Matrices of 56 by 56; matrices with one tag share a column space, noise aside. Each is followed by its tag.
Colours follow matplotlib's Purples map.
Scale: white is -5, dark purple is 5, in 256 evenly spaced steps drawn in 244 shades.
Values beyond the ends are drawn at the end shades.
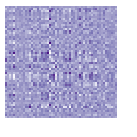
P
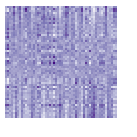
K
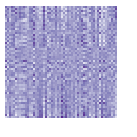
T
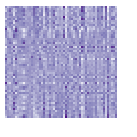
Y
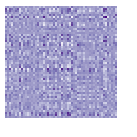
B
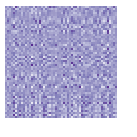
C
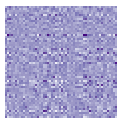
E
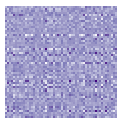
E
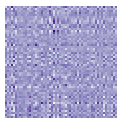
C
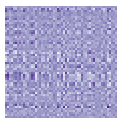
P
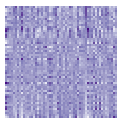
Y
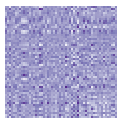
C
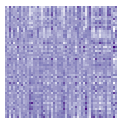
Y
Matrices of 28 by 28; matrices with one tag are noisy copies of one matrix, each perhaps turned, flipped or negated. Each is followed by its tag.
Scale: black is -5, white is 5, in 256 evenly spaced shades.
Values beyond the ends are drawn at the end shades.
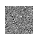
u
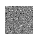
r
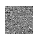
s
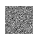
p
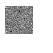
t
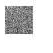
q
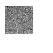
q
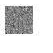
s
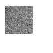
q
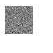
u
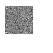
t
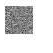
s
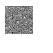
r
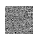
s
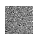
q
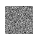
u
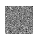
s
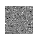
s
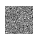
t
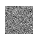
u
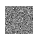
p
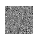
s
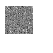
s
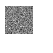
r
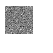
r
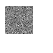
u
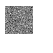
t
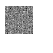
s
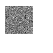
r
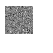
s
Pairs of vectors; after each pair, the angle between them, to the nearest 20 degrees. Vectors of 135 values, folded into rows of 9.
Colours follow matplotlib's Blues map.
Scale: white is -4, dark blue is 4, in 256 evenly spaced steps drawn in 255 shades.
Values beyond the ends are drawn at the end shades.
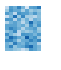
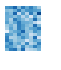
100 degrees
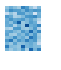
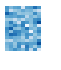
140 degrees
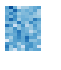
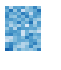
80 degrees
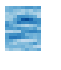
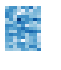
60 degrees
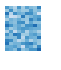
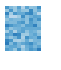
20 degrees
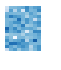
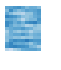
80 degrees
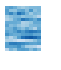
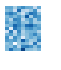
100 degrees
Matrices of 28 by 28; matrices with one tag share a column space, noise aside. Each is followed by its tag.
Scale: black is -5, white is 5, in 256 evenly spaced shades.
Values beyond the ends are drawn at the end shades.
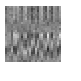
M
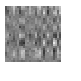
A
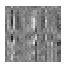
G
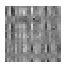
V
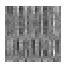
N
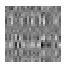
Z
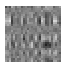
Z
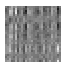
V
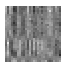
N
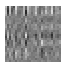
A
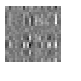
Z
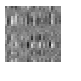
Z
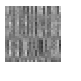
N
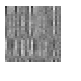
N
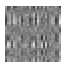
Z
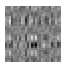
Z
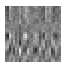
M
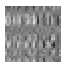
Z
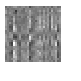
G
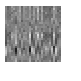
M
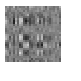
Z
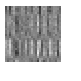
N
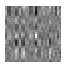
A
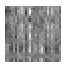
V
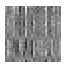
N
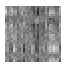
V
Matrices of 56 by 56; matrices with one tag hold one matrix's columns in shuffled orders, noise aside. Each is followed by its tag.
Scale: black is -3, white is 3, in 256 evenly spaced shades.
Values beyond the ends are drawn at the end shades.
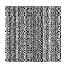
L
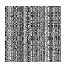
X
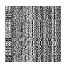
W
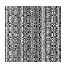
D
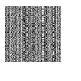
D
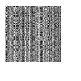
X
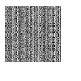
D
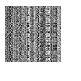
D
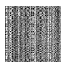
L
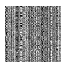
X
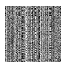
L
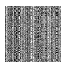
L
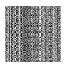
D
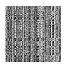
W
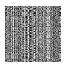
L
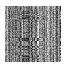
W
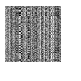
L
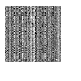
L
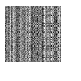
D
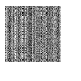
L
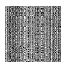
L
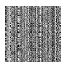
D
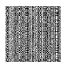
L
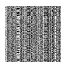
L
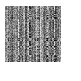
W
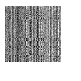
W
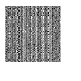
L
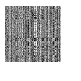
W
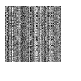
X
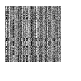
W
